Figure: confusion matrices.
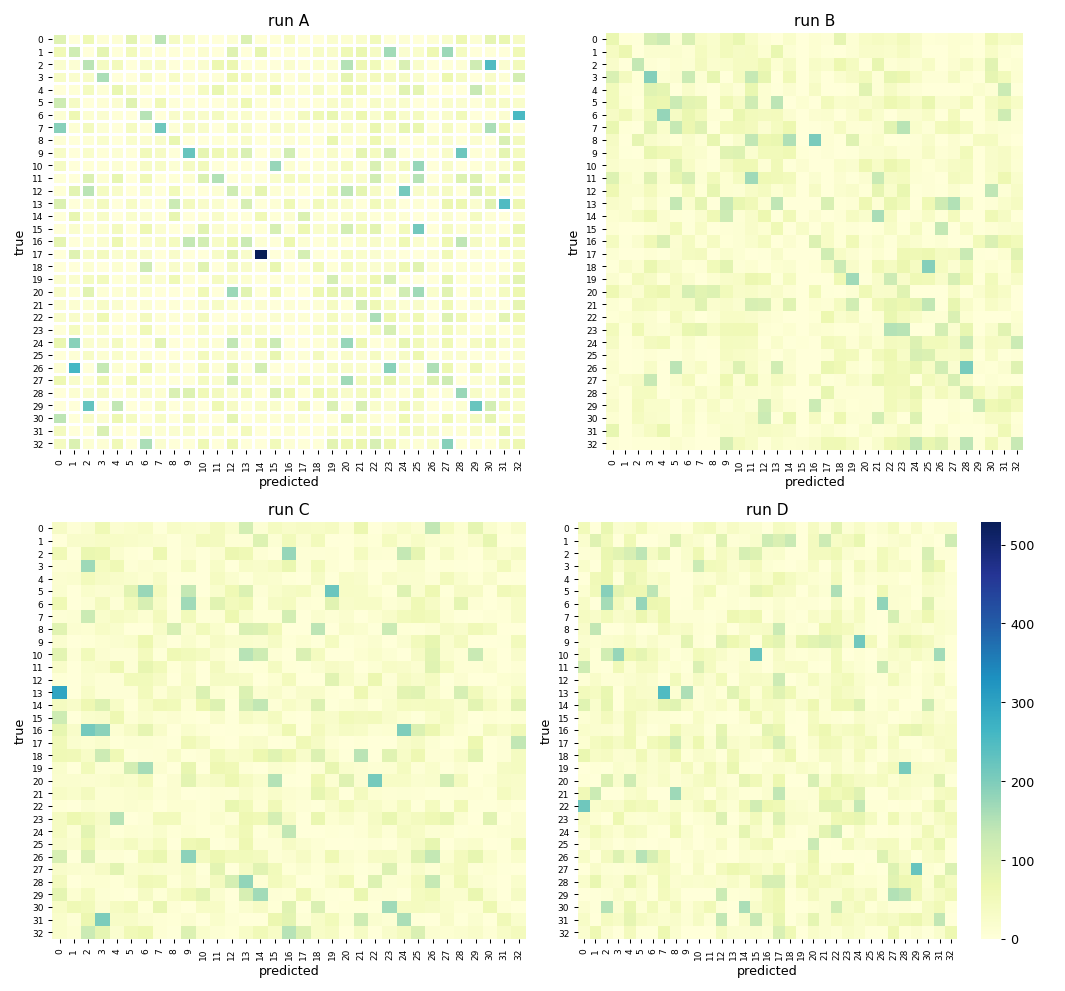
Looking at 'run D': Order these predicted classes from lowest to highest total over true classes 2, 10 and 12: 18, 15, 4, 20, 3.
18, 20, 4, 3, 15
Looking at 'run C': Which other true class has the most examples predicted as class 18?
8
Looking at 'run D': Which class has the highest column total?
17
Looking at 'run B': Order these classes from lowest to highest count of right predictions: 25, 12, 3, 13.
12, 25, 13, 3
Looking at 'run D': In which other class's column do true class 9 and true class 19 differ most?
24
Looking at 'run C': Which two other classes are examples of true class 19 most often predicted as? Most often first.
6, 5
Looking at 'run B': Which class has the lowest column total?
15
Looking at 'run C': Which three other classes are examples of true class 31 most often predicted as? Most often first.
3, 24, 21
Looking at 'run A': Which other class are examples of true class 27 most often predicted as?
20
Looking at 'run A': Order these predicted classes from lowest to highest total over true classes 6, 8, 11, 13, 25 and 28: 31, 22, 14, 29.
14, 29, 22, 31
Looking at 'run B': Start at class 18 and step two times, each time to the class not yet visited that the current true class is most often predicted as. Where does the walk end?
24
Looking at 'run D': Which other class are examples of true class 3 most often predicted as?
10
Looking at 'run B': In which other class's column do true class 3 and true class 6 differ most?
4
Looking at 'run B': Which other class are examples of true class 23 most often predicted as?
22
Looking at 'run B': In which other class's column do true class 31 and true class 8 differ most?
16
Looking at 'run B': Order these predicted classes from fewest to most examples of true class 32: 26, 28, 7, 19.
7, 19, 26, 28
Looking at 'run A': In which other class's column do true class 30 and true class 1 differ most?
23
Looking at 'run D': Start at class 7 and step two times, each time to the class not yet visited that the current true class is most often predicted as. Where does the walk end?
29
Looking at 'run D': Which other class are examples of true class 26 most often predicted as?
5
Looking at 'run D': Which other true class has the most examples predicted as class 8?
21
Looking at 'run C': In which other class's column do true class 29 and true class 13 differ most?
0
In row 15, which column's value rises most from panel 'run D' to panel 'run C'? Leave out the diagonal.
0
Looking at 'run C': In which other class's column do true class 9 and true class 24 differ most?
16
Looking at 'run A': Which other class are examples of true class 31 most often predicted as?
3
